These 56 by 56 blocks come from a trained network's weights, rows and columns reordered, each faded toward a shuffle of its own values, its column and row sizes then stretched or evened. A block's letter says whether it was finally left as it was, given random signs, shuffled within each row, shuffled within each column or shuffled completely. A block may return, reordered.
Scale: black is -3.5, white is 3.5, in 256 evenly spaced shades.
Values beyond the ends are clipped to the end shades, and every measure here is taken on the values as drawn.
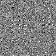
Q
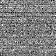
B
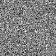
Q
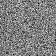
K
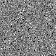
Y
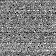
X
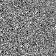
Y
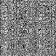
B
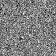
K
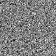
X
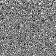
X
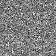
Y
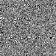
Q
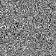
Q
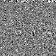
Q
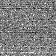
X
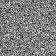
K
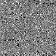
Q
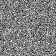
K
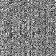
B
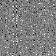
B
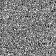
X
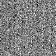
Y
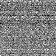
B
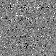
X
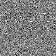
B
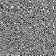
B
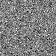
K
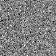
Y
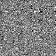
Q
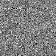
Q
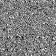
X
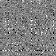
B
